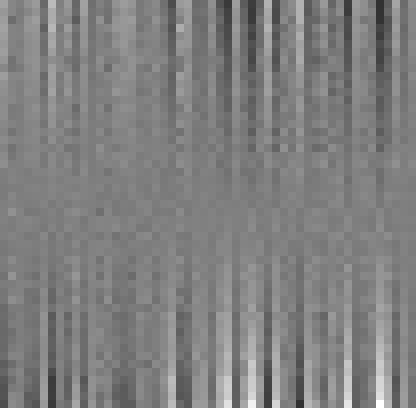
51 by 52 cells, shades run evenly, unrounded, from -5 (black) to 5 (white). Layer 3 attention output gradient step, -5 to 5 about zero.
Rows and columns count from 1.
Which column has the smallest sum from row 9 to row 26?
48
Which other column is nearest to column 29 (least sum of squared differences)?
44
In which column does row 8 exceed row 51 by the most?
38
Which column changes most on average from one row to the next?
23
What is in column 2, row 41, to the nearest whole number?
0
